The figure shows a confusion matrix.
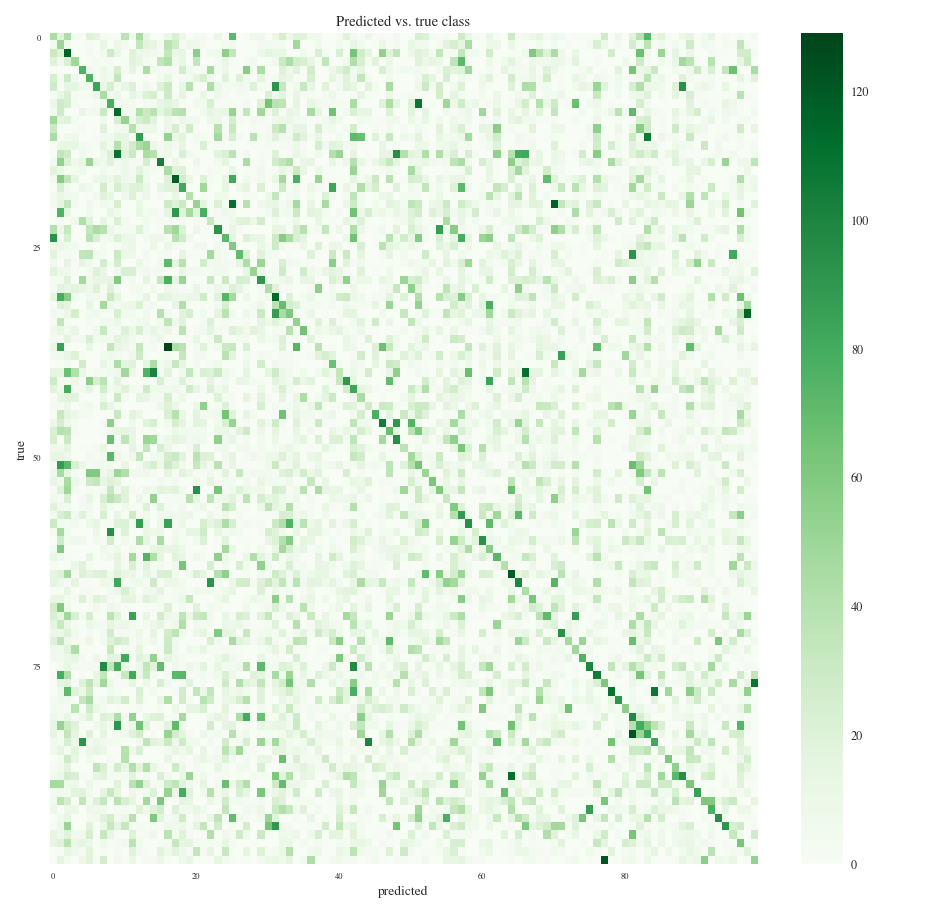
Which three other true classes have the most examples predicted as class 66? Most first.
40, 14, 94
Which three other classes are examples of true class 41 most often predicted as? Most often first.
61, 47, 5
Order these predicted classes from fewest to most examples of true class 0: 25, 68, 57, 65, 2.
65, 68, 57, 2, 25
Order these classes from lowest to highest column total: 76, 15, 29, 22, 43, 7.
22, 15, 43, 7, 29, 76
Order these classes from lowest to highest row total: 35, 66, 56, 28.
66, 28, 56, 35
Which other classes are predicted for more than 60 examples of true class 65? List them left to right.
9, 22, 70
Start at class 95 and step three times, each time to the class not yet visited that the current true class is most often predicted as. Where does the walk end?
16
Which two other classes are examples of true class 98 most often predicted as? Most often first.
77, 91
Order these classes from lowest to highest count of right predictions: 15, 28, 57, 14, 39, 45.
14, 28, 39, 45, 57, 15
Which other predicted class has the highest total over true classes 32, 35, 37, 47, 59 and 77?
1
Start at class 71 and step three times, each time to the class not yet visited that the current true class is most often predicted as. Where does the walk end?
20
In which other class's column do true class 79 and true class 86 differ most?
32
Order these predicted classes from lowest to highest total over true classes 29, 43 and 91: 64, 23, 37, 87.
37, 23, 87, 64
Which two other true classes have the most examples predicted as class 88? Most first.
6, 3
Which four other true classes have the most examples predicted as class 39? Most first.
18, 9, 27, 14
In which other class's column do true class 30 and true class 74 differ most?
10
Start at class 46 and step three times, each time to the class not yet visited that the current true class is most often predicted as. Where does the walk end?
51
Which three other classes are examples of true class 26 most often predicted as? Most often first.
81, 95, 22
